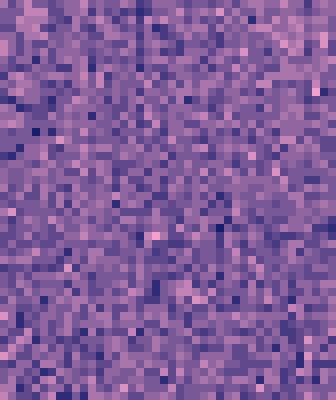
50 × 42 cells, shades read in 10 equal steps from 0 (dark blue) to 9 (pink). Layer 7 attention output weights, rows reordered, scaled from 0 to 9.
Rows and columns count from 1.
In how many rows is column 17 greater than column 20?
22
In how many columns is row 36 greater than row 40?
11
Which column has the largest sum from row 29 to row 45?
32
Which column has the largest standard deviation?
3
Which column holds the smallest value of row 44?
35
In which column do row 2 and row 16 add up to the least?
18
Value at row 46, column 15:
5
